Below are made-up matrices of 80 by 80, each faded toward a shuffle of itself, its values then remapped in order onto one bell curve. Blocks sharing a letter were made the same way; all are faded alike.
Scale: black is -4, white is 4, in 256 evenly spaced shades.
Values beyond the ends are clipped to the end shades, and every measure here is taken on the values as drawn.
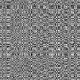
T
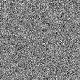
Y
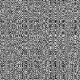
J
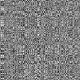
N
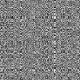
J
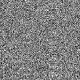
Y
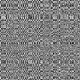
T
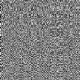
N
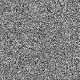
Y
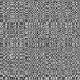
T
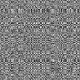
T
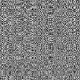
N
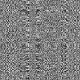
N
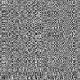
N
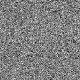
Y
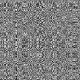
N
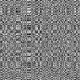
T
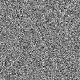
Y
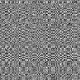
T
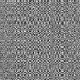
T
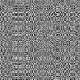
T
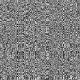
J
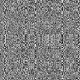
N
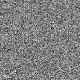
Y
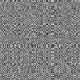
T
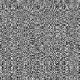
N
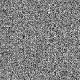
Y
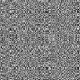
N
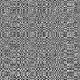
T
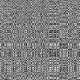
T
